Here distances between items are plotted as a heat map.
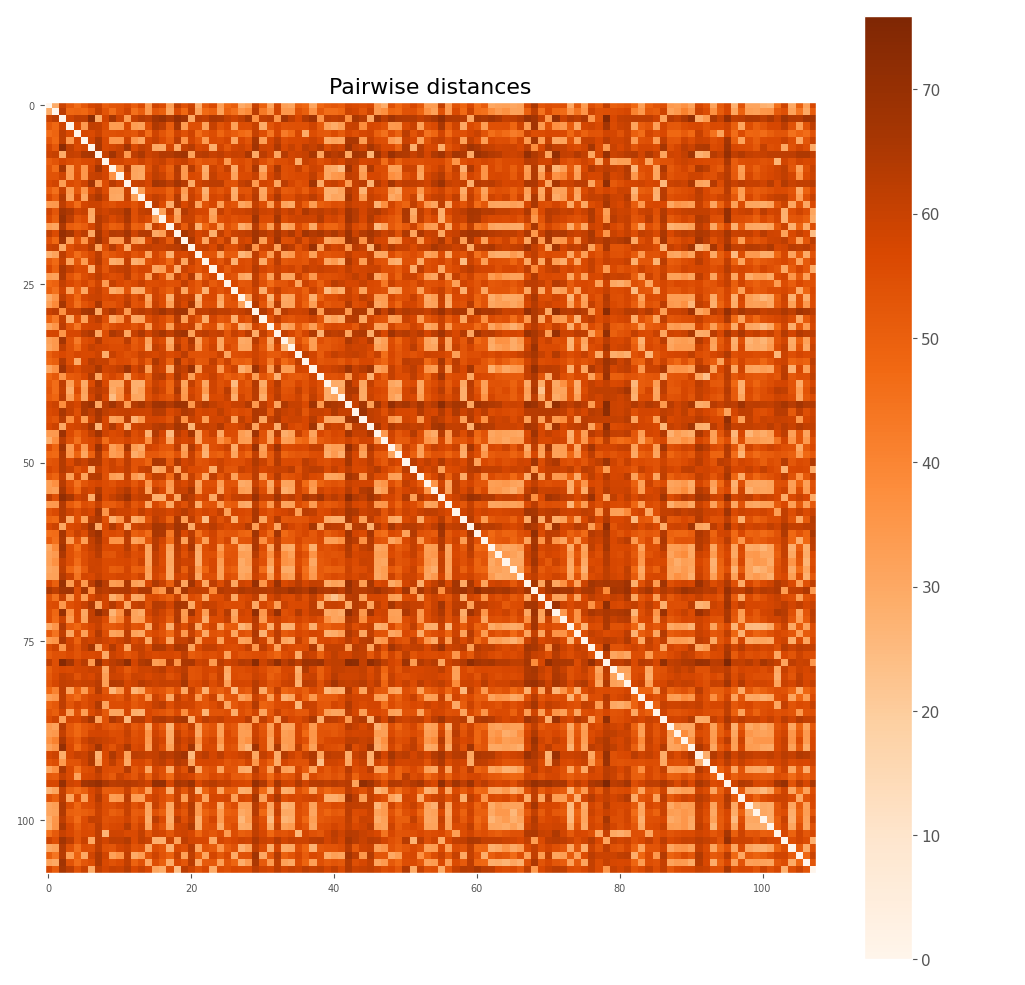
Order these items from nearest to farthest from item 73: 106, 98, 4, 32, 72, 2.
98, 106, 4, 72, 32, 2
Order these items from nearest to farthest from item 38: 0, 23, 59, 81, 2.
59, 2, 0, 81, 23
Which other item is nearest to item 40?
69
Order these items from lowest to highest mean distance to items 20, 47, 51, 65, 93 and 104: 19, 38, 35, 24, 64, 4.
64, 24, 4, 38, 35, 19
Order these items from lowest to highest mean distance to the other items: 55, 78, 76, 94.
94, 76, 55, 78
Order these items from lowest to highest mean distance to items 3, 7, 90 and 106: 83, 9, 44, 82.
83, 82, 9, 44
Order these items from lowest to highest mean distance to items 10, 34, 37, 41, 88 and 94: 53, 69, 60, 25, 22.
53, 22, 69, 60, 25
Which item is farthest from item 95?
78
